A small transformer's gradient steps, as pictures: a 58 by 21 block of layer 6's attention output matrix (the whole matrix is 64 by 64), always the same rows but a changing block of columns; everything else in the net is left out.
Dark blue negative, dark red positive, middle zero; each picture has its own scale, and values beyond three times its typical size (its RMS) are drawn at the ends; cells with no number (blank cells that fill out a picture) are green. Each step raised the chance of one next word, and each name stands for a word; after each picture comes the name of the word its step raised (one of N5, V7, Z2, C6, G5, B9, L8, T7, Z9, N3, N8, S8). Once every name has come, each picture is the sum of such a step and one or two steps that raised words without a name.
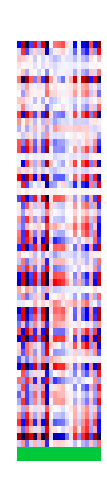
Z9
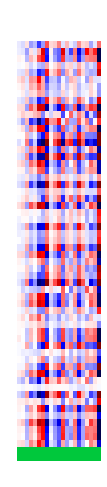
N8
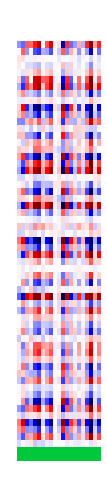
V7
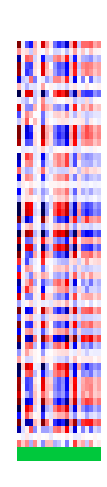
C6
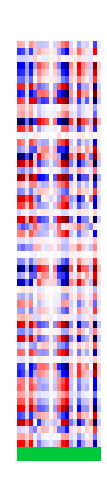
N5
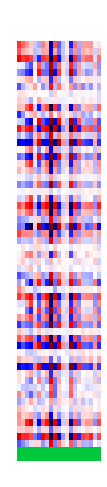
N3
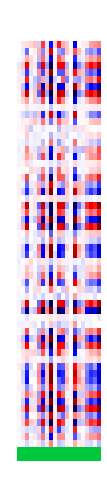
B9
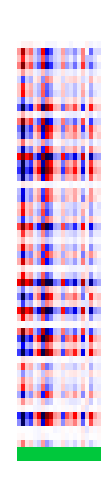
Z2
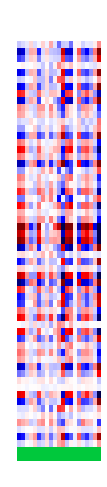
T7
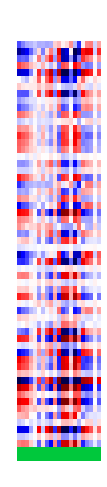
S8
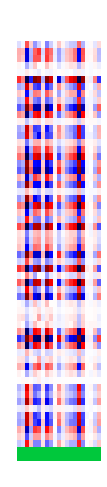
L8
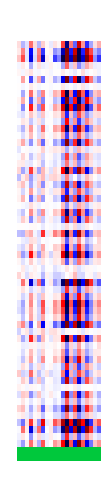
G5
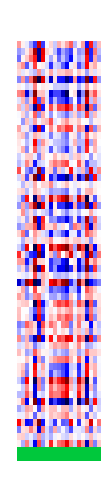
G5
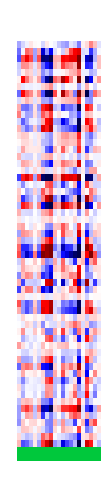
G5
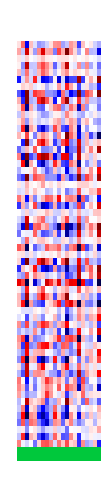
T7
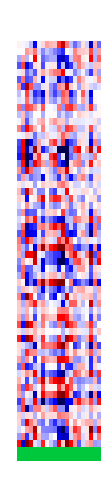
N8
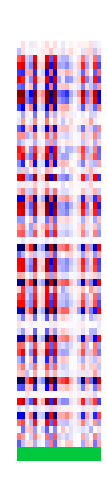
B9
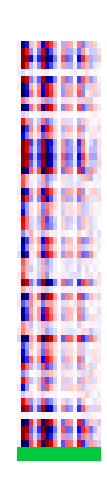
G5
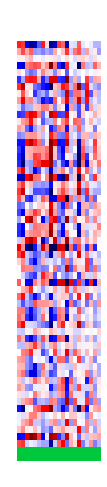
Z9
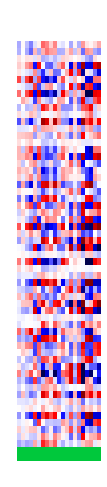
B9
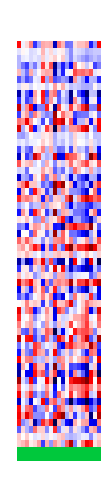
C6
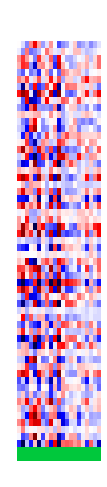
T7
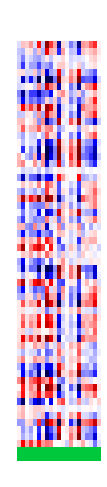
N5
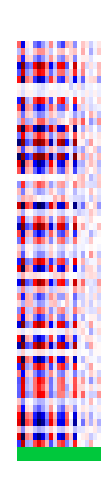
N3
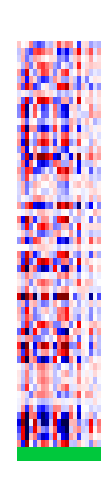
V7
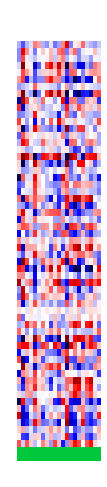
N5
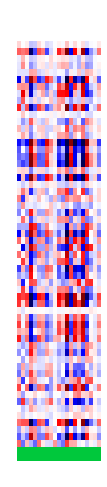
N8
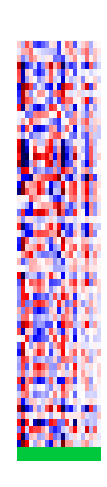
C6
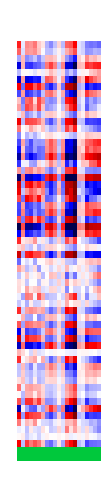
L8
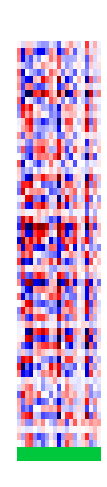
T7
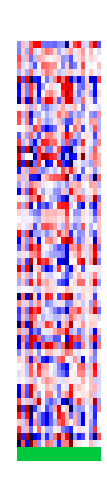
Z9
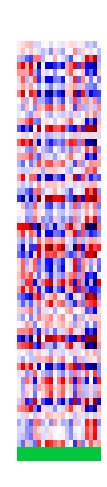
N3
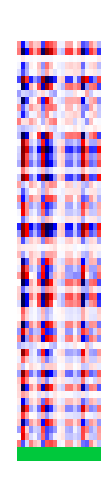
T7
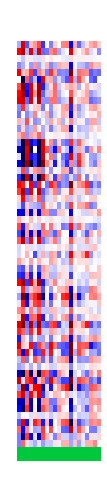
S8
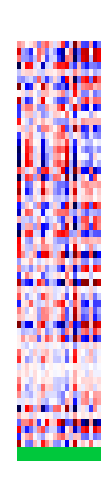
G5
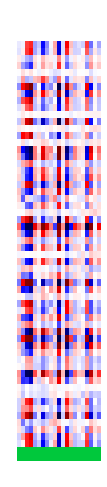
T7
